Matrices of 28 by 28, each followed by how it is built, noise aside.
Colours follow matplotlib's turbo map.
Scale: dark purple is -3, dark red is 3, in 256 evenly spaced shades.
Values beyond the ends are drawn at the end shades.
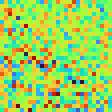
lower triangular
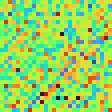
Hankel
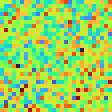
Hankel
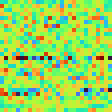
uneven rows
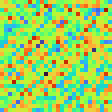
Hankel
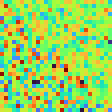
lower triangular
